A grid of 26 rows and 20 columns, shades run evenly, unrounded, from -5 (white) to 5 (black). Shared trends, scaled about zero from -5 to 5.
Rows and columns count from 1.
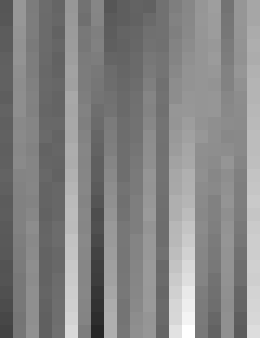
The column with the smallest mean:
20
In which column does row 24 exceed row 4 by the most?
8
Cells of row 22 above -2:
16
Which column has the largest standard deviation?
15
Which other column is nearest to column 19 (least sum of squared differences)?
17
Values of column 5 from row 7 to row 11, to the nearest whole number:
1 1 1 1 1
